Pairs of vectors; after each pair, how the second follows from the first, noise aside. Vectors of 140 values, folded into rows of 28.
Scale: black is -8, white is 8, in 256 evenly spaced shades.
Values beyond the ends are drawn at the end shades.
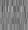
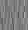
wrapped around, partly zeroed.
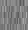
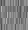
wrapped around.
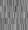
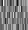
scaled up.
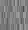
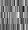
scaled up.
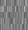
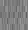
wrapped around, negated, shrunk.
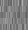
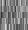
reversed, scaled up.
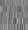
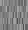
negated.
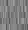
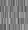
negated.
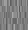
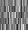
reversed, scaled up.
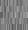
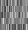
scaled up.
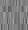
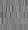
wrapped around, partly zeroed.
